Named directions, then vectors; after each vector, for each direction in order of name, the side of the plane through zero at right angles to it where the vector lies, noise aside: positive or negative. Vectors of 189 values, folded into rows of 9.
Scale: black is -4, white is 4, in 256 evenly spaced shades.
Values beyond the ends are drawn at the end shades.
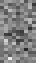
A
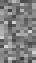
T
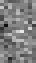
negative, negative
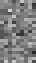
positive, negative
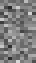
negative, negative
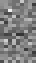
positive, negative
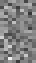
positive, positive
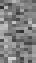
positive, positive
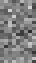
positive, negative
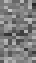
positive, negative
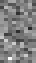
positive, positive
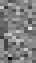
negative, negative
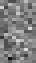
negative, negative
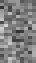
positive, positive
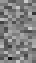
negative, negative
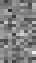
negative, positive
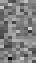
negative, negative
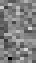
negative, negative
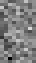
negative, negative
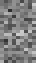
negative, positive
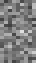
negative, positive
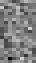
negative, negative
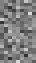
negative, negative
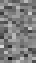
negative, negative
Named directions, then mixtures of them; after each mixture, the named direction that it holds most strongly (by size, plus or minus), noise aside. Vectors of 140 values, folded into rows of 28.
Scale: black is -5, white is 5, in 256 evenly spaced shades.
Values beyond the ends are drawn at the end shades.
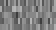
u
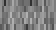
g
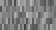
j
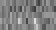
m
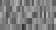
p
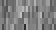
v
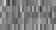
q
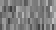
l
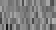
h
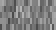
l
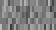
l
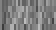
v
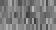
j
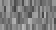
p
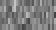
p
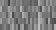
q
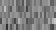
h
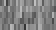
v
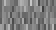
g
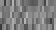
g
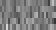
h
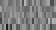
h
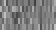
u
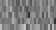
p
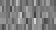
m
